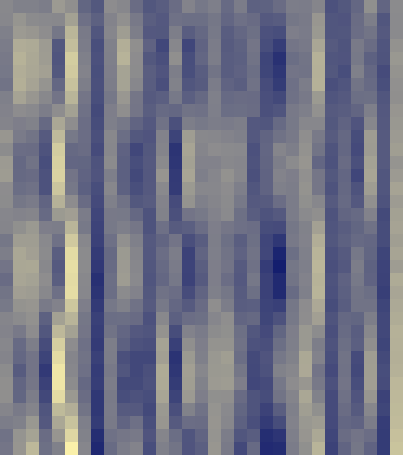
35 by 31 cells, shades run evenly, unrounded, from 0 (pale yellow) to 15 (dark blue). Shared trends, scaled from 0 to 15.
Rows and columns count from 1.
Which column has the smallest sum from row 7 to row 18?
5
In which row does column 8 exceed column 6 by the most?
35
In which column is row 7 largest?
22
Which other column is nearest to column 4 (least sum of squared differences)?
11
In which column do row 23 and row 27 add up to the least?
6
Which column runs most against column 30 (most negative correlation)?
31
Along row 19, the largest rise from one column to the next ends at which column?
26
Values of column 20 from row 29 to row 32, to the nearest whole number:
12 12 11 11
